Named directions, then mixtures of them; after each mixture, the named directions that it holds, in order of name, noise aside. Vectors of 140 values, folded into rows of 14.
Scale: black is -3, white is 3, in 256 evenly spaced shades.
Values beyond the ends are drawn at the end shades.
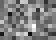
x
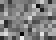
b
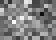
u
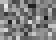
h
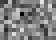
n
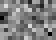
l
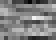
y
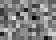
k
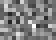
h, x.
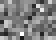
b.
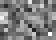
l.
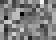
n.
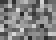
k, n, u.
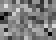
l.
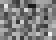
h, n.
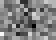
k, u, x.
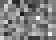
h, n, y.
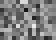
b, k, x.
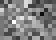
u.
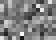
b.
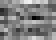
k, y.
